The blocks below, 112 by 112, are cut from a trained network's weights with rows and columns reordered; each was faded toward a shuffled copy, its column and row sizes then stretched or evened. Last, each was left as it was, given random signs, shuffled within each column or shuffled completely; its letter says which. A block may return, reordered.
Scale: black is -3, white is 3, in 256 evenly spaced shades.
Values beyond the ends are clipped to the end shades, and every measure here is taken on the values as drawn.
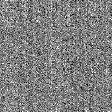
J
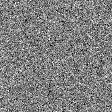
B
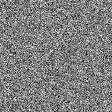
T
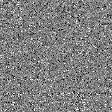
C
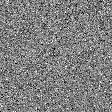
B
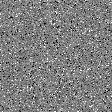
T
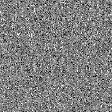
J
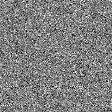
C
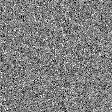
T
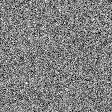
B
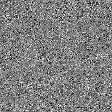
C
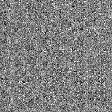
J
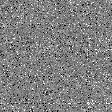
C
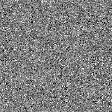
C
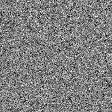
T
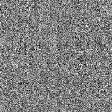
J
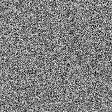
T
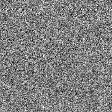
C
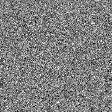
C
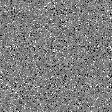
C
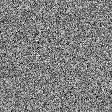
B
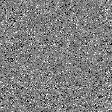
J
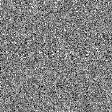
C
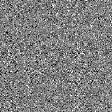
J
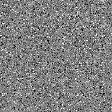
J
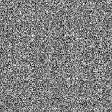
J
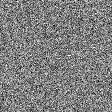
B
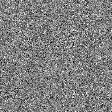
C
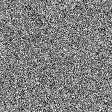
B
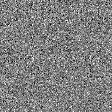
C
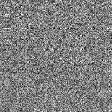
J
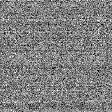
J
